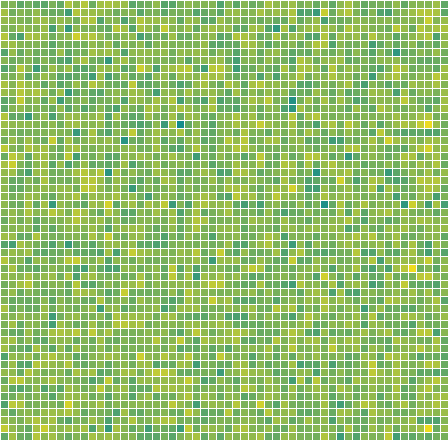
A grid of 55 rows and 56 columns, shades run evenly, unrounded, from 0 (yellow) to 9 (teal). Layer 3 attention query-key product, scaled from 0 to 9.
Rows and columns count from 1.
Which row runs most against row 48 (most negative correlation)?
22
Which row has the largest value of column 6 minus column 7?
18
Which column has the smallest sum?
54
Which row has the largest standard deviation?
26
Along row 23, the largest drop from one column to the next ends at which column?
43
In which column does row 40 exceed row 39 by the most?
37
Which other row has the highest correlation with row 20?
51
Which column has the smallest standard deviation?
8
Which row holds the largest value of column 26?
9
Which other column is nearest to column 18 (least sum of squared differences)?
28
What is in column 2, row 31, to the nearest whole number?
7
